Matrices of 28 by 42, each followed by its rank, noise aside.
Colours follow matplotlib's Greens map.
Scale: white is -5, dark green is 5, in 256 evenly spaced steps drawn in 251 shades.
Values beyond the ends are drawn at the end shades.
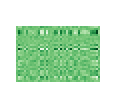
one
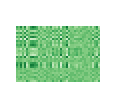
one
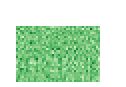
four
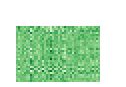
three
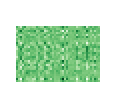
two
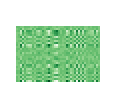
one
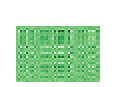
one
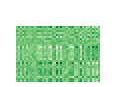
one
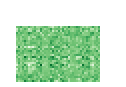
three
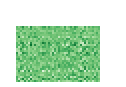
four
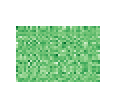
four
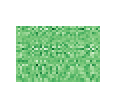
four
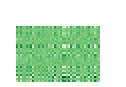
one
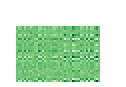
one
